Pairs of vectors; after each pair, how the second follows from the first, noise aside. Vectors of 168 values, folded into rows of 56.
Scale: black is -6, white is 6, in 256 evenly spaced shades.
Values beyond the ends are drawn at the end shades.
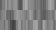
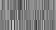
sign-scrambled.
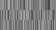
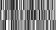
reversed, negated, scaled up.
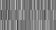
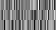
reversed, negated, scaled up.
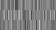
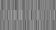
shrunk.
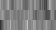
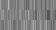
partly zeroed.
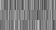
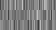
negated.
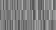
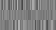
negated, partly zeroed.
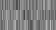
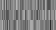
negated.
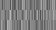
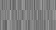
shrunk.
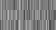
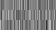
sign-scrambled.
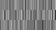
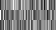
reversed, negated, scaled up.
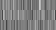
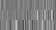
reversed, partly zeroed.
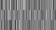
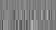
reversed, partly zeroed.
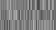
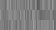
shrunk.
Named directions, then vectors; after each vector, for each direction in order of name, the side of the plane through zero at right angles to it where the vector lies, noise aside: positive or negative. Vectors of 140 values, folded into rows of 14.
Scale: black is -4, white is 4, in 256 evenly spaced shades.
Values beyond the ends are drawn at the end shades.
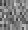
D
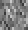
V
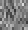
positive, negative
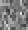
negative, negative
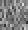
positive, negative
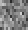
negative, negative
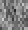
positive, negative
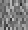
positive, positive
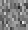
negative, negative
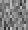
positive, positive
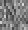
positive, negative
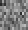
positive, positive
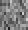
positive, positive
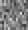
negative, negative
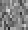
positive, positive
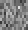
negative, positive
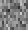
negative, negative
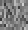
positive, negative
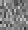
negative, positive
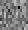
positive, negative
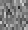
positive, negative
